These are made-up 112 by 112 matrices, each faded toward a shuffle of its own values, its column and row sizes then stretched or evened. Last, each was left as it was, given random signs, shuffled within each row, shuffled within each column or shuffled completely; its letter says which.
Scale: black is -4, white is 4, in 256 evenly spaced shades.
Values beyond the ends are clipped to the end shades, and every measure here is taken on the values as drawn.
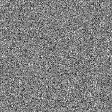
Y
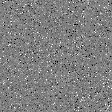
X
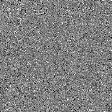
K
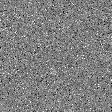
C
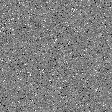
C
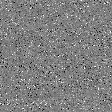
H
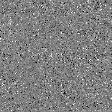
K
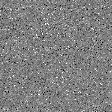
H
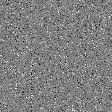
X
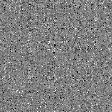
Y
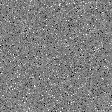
C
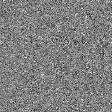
K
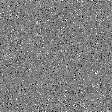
Y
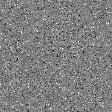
X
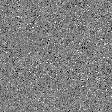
K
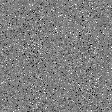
X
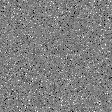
C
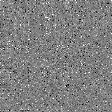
Y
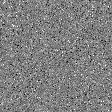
C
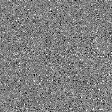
Y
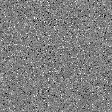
X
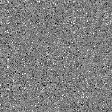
Y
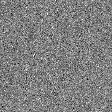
X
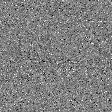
H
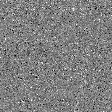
H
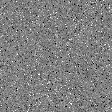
X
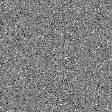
X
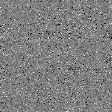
K
